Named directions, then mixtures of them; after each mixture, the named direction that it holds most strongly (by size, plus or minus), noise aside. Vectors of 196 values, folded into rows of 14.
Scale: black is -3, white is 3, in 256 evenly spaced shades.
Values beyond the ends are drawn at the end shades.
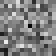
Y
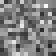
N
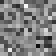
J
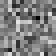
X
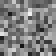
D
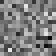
J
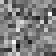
X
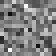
J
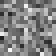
D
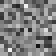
J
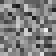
J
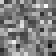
N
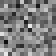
Y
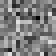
X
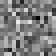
X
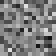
J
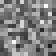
N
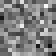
N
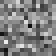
Y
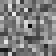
Y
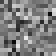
X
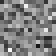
J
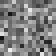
D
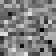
D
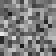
D
